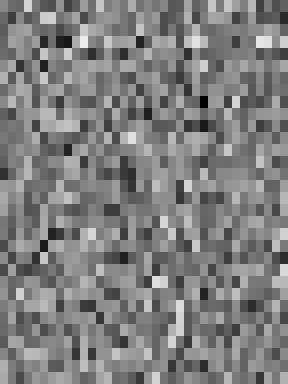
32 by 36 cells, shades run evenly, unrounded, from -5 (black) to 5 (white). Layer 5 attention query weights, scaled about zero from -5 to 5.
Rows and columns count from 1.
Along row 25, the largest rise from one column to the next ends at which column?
3
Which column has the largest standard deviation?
6
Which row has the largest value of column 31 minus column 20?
23
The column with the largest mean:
25
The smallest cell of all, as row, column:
9, 26
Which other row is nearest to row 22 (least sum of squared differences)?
5
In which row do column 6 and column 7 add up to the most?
2
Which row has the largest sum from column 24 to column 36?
4
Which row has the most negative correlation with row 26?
16
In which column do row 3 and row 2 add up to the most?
18
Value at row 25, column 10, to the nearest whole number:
1
